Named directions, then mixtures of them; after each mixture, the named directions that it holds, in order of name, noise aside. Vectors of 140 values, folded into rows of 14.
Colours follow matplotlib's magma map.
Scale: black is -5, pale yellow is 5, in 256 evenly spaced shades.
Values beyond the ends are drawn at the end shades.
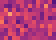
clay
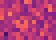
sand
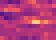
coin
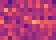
clay, coin.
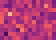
clay, sand.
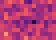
coin, sand.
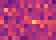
clay, coin.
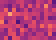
clay.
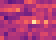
coin, sand.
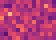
clay, sand.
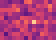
coin, sand.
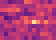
coin, sand.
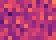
clay.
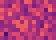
sand.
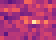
coin, sand.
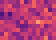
coin, sand.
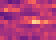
coin.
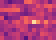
coin, sand.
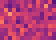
clay.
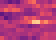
coin.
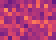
clay, coin.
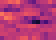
coin.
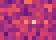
coin, sand.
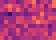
clay, coin.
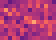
clay, coin.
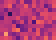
clay, sand.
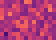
sand.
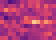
clay, coin.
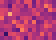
clay, sand.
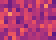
clay.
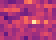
coin, sand.
